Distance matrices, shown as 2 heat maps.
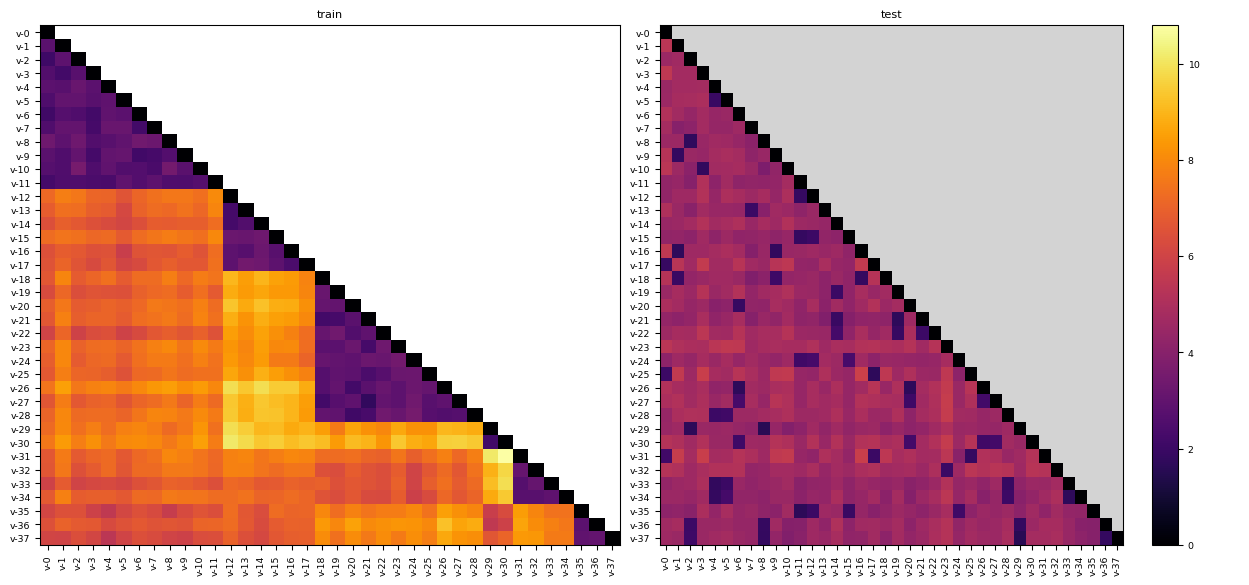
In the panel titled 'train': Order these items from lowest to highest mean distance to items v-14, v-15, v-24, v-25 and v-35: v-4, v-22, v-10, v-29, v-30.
v-22, v-4, v-10, v-29, v-30
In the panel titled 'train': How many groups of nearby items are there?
6
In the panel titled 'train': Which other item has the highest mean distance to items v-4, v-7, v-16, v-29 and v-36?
v-26
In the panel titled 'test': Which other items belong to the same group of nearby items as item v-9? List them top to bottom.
v-1, v-16, v-18
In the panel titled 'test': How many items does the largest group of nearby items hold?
5
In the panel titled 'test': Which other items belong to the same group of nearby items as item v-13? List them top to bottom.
v-7
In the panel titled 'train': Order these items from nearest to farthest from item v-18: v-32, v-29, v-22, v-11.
v-22, v-32, v-11, v-29
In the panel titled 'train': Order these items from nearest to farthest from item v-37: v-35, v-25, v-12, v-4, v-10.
v-35, v-4, v-10, v-12, v-25
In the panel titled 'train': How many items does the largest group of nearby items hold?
12
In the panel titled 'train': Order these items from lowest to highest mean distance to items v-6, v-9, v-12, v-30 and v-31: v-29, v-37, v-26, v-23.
v-37, v-29, v-23, v-26
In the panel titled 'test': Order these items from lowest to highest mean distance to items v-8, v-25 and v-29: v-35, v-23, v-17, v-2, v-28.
v-2, v-17, v-35, v-28, v-23
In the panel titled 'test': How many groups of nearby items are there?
10
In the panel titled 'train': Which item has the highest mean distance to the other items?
v-30
